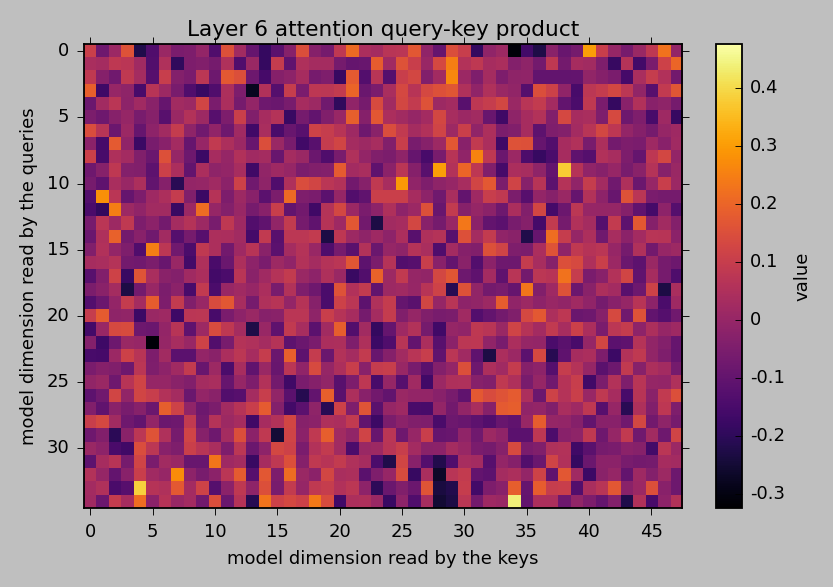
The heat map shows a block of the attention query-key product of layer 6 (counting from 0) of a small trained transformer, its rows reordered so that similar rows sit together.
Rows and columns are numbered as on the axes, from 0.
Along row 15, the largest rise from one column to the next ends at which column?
5
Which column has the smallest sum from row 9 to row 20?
0
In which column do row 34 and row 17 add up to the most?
34
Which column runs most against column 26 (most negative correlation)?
14
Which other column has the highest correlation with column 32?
31
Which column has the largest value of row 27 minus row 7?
33
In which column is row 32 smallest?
28
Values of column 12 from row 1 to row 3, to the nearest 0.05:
-0.15 0.15 -0.05
